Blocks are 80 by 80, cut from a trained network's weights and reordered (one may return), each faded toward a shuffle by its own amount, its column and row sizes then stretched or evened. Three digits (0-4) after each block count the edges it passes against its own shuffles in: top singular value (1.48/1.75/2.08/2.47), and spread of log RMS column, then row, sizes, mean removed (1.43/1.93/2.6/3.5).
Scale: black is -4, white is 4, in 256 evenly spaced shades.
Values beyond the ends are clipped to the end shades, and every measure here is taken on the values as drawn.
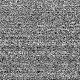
2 1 1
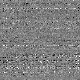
1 1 3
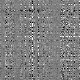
2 4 2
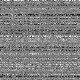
4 1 4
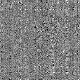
2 2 1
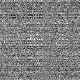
3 3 1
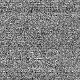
1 1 1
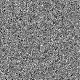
0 0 0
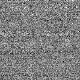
0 1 2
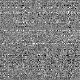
1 2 3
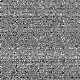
2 2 2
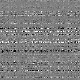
3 2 4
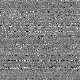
1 0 3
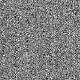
0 2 0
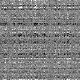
4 3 3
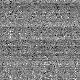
2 1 1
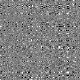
3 2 3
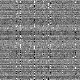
4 3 0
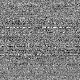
1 0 3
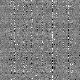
2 3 0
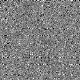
2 0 2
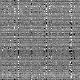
4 3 1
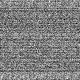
3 0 0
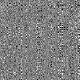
3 3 1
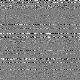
2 0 4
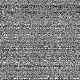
3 2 3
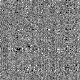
2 0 2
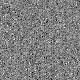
0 0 0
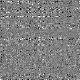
1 2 3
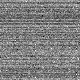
4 0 0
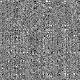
2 2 1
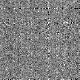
1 2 2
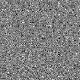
1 0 2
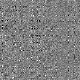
0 3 2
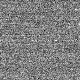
0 0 1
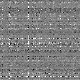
3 2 3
